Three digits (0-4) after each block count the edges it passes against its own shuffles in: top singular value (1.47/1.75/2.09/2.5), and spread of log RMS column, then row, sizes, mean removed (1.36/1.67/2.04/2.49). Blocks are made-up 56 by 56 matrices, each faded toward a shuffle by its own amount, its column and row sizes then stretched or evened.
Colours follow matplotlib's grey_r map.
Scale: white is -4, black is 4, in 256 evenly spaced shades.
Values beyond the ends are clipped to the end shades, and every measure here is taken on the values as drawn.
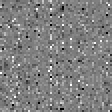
1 3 0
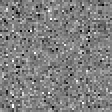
1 2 0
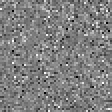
0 2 0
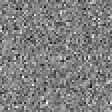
2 0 0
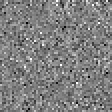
0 0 1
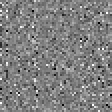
0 3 0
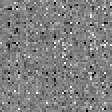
0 3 2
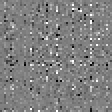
0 4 3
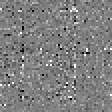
0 2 2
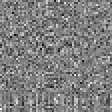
3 1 1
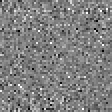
0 0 1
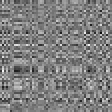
4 4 4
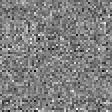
2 0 2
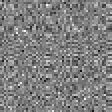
4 1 2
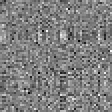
3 1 1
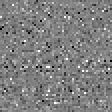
1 0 1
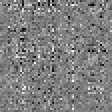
1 4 3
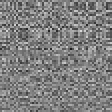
4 2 4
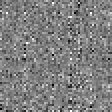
2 3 2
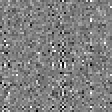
3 3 2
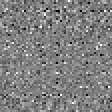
2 0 3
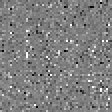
1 2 2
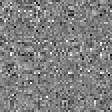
3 1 2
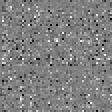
1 3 3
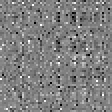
3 2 0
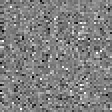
2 1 1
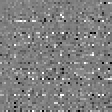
0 1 4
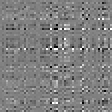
4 4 4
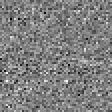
0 0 3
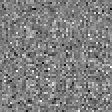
2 0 0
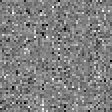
0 3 1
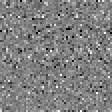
1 0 2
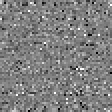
0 0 3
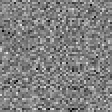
3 0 2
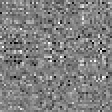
3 1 3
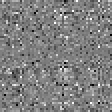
3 2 2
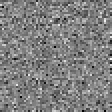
2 1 0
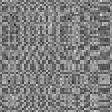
4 2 1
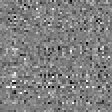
2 2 4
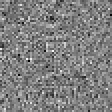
1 1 0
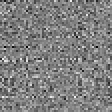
2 1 3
